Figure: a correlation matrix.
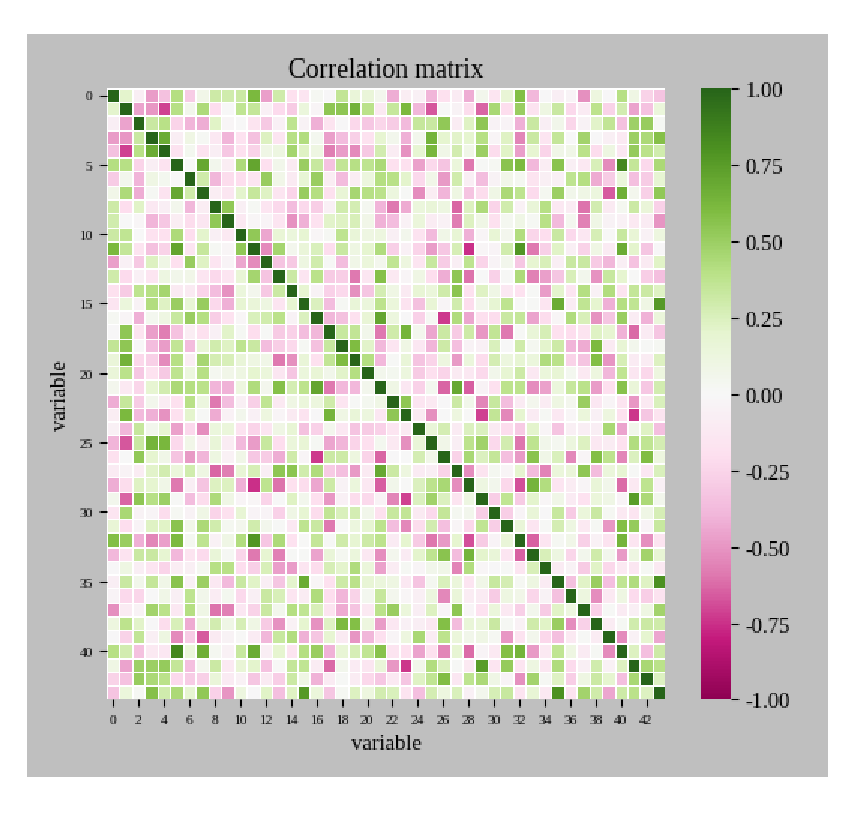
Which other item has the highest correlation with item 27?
21
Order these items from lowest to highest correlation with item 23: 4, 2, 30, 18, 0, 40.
4, 2, 40, 0, 18, 30
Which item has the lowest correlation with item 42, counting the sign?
32
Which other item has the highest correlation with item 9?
8
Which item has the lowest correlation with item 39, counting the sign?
7
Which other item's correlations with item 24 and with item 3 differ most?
43
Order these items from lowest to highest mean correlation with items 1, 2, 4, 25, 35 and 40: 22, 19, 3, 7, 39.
39, 22, 19, 7, 3
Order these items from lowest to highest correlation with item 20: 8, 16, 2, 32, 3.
2, 3, 8, 16, 32
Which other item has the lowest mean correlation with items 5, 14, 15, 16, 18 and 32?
28
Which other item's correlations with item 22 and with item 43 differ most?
41
